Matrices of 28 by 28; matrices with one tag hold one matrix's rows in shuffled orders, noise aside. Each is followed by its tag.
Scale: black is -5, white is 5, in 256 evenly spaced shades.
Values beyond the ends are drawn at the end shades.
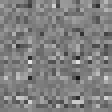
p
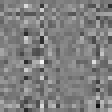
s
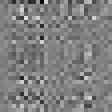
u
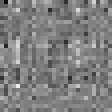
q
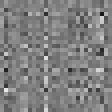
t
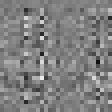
s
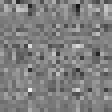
p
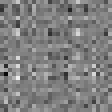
q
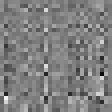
t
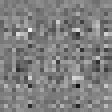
p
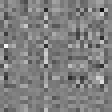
t
